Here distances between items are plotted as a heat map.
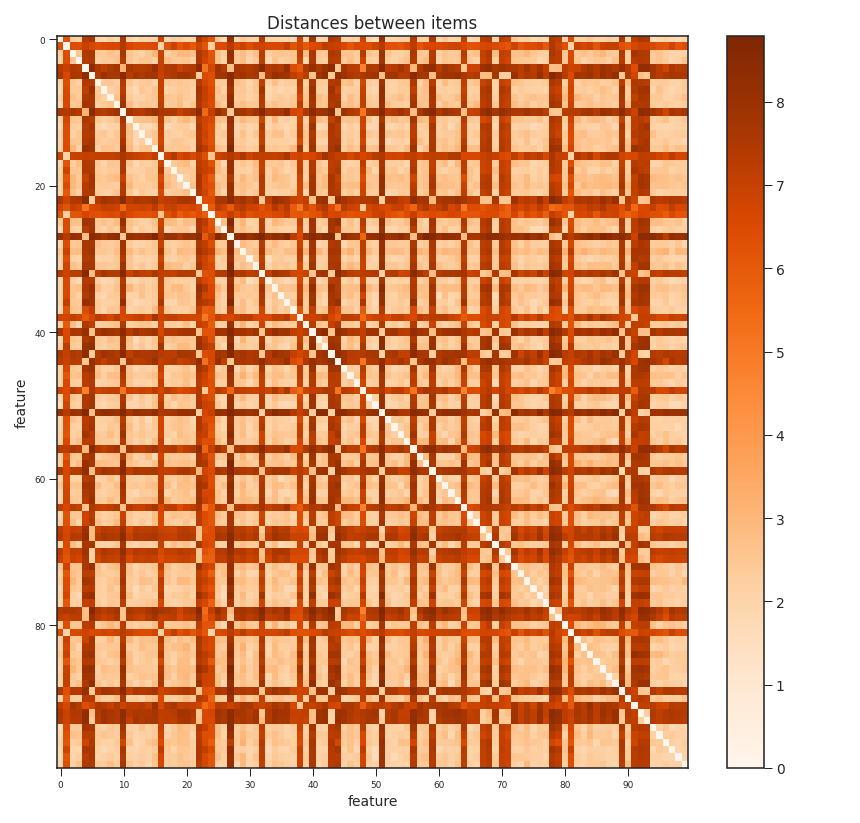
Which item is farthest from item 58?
27
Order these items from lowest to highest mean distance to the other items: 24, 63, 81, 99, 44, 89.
99, 63, 24, 81, 89, 44
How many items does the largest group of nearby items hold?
70
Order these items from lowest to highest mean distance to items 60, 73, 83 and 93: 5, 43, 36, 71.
36, 71, 43, 5
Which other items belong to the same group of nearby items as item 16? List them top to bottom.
1, 24, 81
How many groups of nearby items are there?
6
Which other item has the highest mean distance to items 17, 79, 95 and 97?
51
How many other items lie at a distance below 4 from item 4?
7
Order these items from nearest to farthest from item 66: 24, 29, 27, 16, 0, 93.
0, 29, 24, 16, 93, 27
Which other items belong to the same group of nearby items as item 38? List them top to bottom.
91
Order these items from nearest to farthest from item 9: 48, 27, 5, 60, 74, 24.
60, 74, 24, 48, 5, 27
